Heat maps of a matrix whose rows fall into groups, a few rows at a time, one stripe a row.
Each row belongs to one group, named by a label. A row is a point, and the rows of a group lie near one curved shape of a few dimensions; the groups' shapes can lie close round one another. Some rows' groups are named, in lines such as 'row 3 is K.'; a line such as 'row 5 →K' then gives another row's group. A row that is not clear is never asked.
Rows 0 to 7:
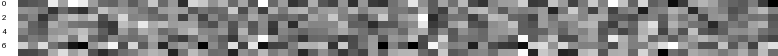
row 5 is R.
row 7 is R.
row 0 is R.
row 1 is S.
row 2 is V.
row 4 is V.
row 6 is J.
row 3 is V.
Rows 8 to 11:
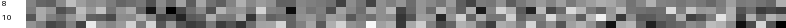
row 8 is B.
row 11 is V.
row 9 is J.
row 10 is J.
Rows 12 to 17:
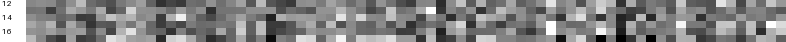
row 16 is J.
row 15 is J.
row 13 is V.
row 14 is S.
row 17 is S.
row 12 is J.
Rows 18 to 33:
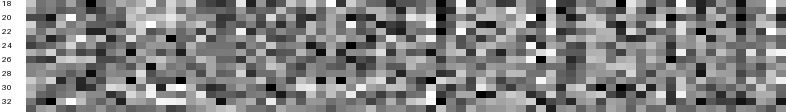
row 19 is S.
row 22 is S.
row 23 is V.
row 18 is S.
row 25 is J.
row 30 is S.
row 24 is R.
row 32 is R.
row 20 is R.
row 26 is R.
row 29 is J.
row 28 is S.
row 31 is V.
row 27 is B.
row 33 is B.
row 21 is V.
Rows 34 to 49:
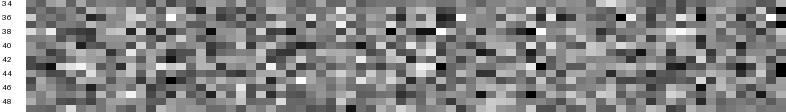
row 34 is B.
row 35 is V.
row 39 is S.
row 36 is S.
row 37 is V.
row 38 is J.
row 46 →S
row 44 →V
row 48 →S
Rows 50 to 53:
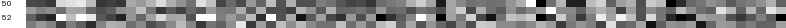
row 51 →J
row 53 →S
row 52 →R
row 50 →R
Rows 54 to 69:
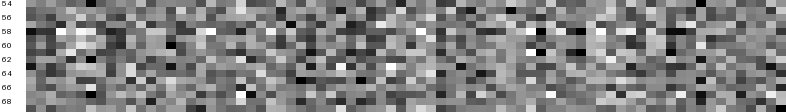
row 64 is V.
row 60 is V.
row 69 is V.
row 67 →S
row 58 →R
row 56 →V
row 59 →V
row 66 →V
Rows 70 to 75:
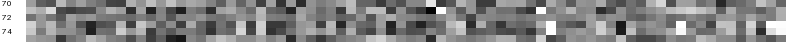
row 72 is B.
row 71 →J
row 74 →J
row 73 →J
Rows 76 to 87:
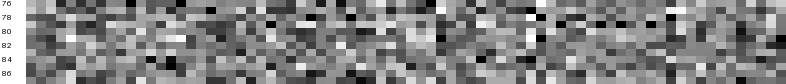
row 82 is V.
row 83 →V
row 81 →R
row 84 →J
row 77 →J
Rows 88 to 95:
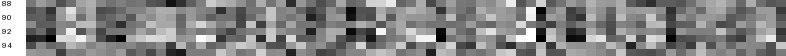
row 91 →V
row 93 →R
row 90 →R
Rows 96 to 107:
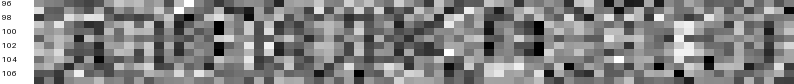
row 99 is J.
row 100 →J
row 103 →J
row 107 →V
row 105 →S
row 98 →R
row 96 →S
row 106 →R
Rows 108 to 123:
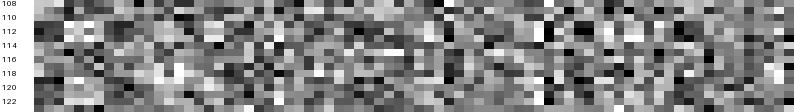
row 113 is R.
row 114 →J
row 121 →R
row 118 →S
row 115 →S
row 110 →J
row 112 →R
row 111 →R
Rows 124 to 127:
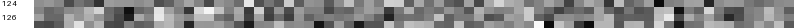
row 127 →R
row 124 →S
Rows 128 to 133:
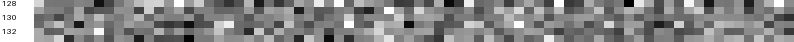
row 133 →J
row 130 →V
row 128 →S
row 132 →V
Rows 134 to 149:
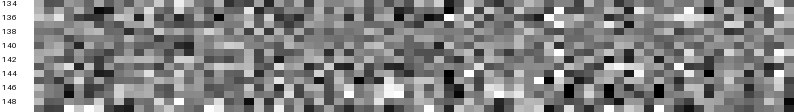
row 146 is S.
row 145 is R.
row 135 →S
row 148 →V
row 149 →R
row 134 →V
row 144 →S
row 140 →B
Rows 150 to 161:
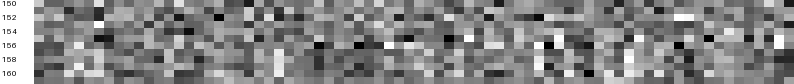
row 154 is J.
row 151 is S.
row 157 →R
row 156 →R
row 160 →R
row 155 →S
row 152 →J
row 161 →B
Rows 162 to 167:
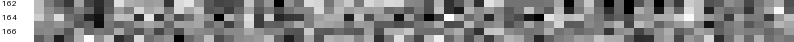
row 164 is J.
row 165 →S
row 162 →S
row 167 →V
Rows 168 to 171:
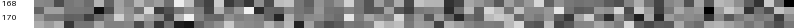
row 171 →J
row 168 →V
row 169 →S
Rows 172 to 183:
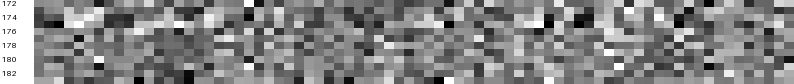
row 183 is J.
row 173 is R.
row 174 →R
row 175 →R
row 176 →J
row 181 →S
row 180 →V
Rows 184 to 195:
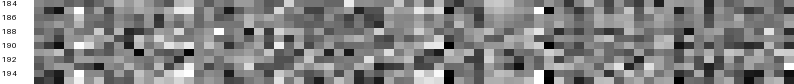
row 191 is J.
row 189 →V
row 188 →V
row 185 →R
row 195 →R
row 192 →B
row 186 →B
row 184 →S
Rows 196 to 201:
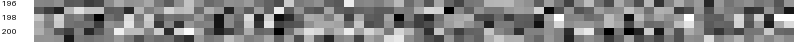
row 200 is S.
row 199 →J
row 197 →R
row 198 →J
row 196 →S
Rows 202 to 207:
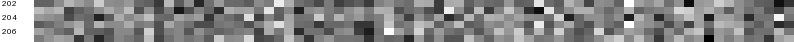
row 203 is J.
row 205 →R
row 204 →S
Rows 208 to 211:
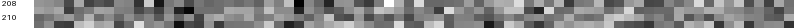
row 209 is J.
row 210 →B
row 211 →V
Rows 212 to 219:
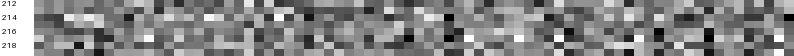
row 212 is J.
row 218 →B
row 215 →V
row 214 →R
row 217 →S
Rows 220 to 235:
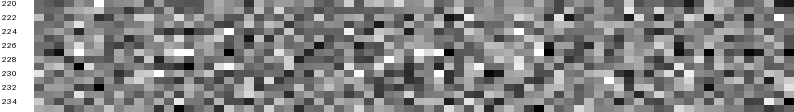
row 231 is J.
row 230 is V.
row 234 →V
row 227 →R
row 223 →B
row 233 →B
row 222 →S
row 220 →V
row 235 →J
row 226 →R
